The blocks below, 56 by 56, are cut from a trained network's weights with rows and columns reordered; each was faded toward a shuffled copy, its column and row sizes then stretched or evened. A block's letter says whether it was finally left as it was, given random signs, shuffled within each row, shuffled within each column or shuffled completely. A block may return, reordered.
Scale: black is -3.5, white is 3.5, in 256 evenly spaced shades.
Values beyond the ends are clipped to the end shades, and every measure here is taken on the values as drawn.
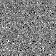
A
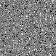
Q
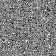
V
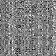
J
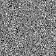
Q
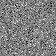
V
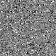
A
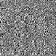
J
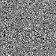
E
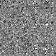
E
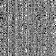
J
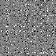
E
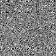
E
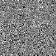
E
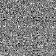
E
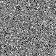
V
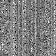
Q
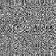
J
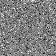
V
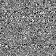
A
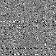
E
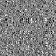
J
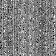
Q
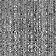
J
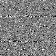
A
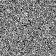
V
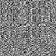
J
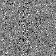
Q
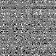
J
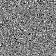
A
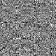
J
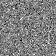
V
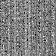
Q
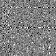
J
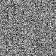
Q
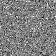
V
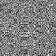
J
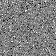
V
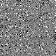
E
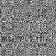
J
